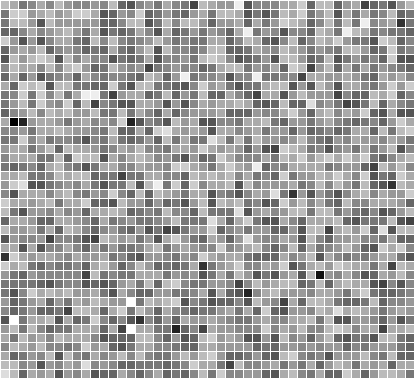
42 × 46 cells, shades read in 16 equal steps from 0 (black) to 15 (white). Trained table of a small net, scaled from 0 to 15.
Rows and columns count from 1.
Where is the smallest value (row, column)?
14, 2
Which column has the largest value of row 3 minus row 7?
41
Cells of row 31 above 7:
29
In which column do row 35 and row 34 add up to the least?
32
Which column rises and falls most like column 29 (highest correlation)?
21
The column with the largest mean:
25
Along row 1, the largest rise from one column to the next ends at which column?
23
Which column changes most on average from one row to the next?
15
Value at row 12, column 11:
4
